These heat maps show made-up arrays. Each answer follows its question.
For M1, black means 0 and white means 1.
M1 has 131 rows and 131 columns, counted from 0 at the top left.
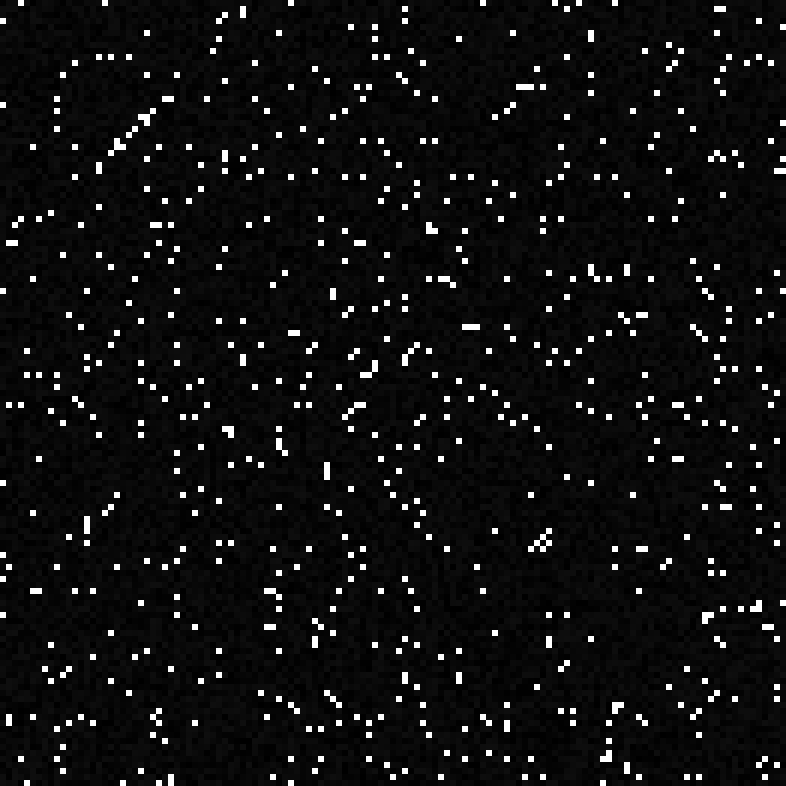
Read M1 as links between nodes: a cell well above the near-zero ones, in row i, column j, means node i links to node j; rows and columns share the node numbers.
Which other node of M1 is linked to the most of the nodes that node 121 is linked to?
node 126
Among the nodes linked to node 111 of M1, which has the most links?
node 28
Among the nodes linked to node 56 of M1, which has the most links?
node 120
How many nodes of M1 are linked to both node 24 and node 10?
2
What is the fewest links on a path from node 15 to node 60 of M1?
4
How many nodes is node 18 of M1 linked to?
7
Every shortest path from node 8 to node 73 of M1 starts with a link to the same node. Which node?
node 113
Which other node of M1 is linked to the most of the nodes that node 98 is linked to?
node 119
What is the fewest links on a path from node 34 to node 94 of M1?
3
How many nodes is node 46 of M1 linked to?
12
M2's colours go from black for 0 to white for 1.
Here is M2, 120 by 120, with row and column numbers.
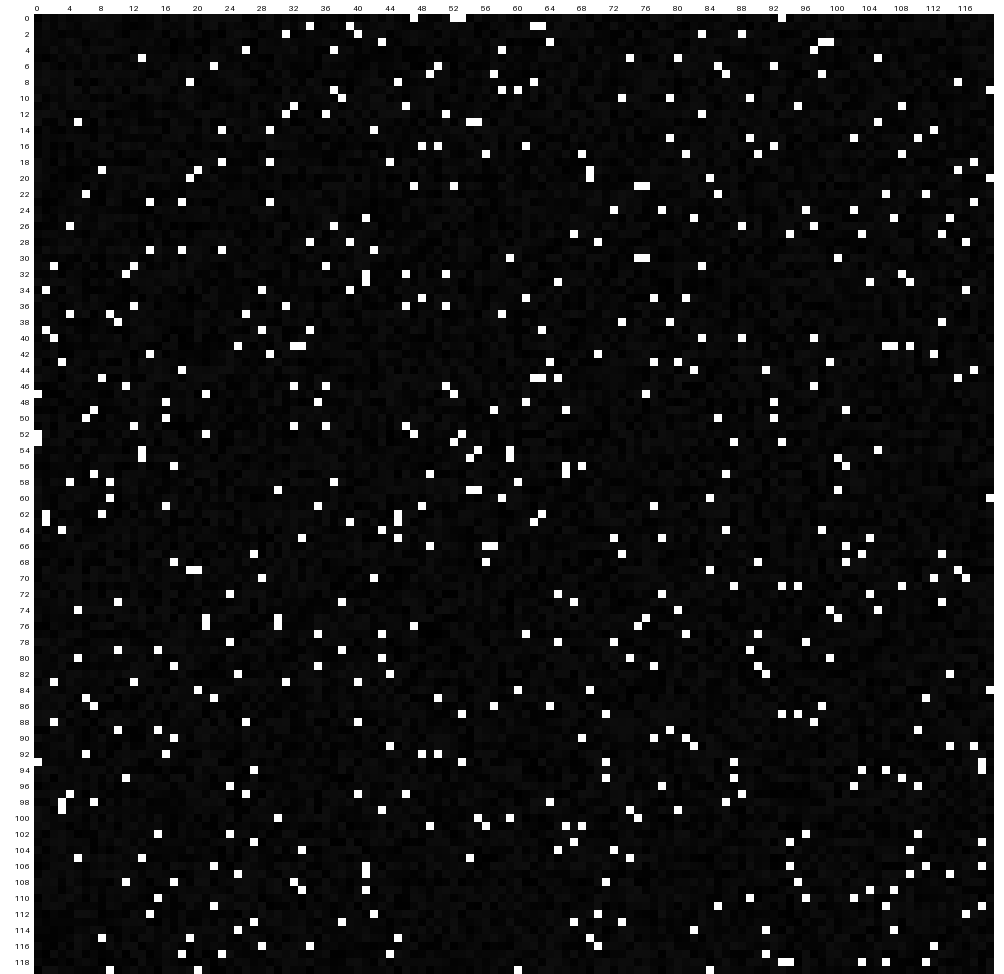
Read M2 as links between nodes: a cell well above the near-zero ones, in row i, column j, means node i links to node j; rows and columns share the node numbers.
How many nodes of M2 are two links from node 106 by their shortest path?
10
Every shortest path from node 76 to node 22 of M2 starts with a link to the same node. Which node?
node 47
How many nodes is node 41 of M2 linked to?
6
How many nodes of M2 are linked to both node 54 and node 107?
0
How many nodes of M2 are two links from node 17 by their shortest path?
8
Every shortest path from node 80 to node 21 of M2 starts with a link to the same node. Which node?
node 5
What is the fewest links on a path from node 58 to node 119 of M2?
2
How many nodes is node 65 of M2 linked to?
5
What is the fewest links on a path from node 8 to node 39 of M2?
3
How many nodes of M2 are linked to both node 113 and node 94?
1
